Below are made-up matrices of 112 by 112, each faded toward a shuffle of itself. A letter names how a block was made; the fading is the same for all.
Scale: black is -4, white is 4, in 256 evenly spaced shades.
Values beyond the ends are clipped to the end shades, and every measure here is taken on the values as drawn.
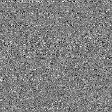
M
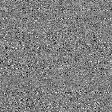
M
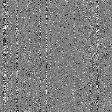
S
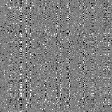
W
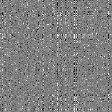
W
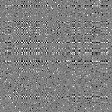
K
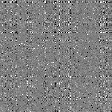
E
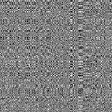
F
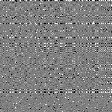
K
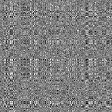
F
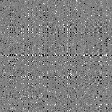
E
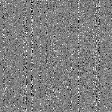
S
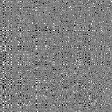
W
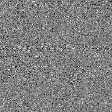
M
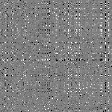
E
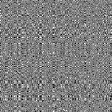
F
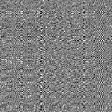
F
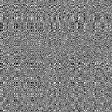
F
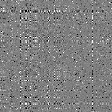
E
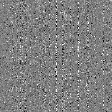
S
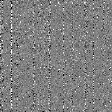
S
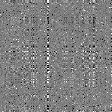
W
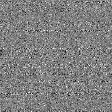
M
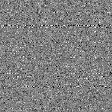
M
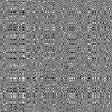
K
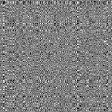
F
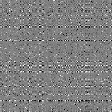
K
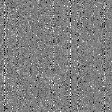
S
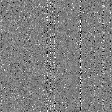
S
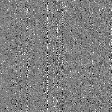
S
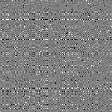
K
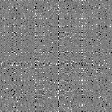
E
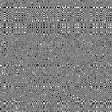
K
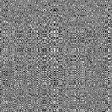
F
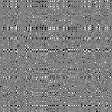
K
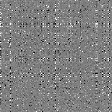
E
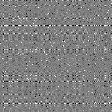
K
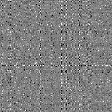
W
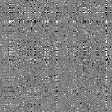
E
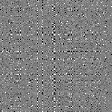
E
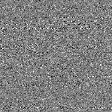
M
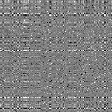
K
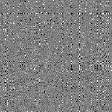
W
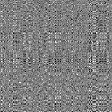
F
